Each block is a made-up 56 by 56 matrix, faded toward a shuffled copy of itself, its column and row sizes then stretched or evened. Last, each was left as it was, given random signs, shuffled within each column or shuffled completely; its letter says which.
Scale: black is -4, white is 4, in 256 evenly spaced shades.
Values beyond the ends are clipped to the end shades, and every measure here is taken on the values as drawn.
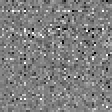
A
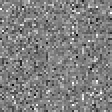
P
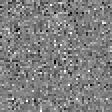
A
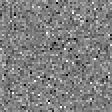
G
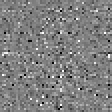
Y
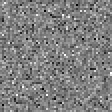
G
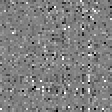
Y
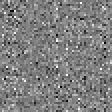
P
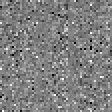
P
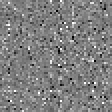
P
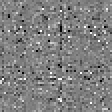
Y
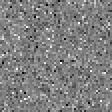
G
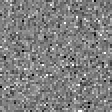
G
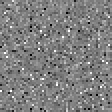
G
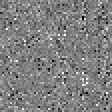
A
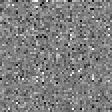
A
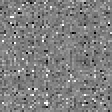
Y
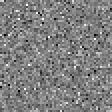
G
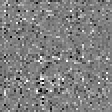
Y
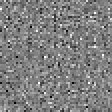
Y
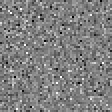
G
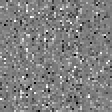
P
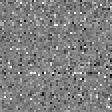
A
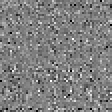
Y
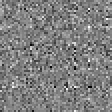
Y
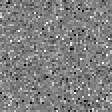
G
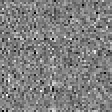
Y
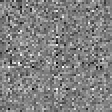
A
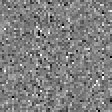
P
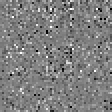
A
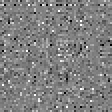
Y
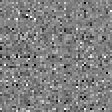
Y
